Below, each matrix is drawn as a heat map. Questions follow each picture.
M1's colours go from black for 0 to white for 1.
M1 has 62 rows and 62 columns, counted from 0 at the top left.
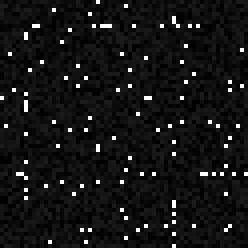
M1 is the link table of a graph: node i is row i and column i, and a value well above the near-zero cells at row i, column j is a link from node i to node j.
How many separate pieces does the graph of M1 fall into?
5
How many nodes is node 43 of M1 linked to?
10
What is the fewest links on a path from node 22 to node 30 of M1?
6
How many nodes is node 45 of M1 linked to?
3
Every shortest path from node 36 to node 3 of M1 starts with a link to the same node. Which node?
node 56
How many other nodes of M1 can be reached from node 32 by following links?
8
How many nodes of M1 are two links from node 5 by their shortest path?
9
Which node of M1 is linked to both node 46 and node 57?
node 20
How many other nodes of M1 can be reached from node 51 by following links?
10
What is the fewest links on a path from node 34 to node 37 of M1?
5
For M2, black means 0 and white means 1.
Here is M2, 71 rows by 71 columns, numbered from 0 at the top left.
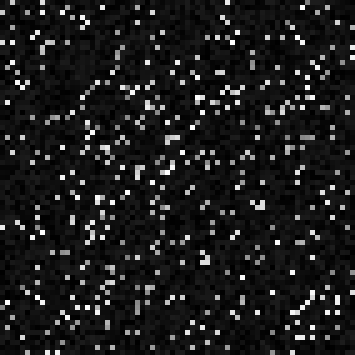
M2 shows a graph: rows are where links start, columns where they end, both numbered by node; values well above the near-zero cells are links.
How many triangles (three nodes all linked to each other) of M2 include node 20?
1
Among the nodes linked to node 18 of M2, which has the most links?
node 17
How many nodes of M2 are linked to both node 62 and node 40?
3
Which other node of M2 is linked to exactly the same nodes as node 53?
node 56
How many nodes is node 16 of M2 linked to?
8
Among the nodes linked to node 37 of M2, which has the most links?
node 32
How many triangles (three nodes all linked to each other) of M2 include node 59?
8
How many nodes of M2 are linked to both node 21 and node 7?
4
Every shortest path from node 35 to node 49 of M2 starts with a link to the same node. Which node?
node 27
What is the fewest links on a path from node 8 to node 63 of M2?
2
